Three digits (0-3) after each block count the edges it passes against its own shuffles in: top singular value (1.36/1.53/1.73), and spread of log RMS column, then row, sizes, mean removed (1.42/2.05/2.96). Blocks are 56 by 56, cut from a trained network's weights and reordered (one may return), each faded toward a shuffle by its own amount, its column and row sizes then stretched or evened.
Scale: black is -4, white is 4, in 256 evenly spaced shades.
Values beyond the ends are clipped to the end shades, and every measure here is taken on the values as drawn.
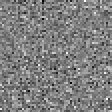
0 1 1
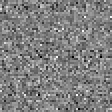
0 0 2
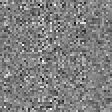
1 2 1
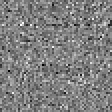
0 0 1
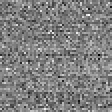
1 0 0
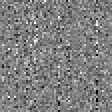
0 2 0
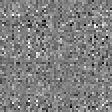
0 2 2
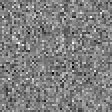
0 1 1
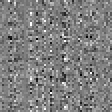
3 3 1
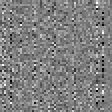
3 3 0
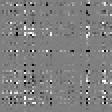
3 3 3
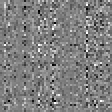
2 3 1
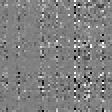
2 3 2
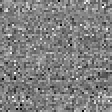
0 0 1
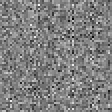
2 2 0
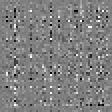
1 3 2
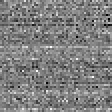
3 1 2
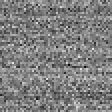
2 0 0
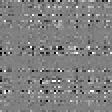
2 2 3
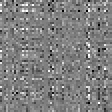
3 3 2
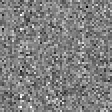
0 1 0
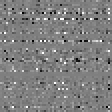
1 1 3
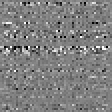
2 1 3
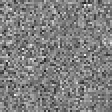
1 1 0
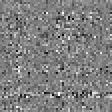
0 2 2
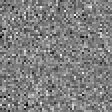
0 1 1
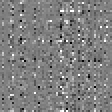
0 3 1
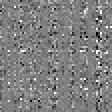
0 3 1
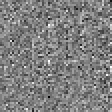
1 1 0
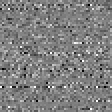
0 0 3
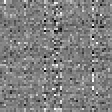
2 2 0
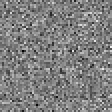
0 0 1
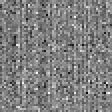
3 0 1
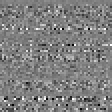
0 0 3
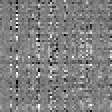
3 3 0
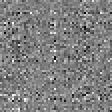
2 2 2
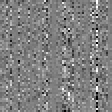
3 3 0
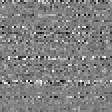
1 0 3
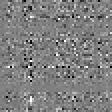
1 2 3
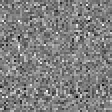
0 1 1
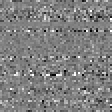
1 1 3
